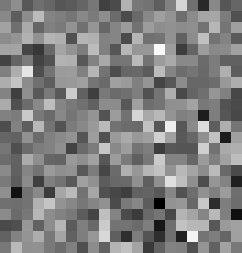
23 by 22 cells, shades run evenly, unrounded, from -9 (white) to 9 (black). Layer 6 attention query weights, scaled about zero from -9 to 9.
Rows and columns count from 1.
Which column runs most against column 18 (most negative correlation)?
12
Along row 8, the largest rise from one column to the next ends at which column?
15
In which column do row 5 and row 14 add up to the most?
17
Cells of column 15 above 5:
3
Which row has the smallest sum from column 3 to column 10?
4
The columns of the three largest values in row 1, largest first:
19, 10, 11
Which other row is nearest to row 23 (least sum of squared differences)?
8
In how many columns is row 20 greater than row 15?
13
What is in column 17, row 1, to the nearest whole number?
-6
